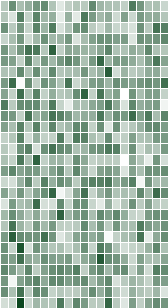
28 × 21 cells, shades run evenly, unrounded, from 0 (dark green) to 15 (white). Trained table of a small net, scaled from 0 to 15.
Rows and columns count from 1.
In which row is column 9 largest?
10
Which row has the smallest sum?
11
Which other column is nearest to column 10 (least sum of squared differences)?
20
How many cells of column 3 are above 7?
11
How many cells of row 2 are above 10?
8
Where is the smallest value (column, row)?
3, 28
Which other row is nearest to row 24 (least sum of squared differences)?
4
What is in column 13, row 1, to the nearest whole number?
9
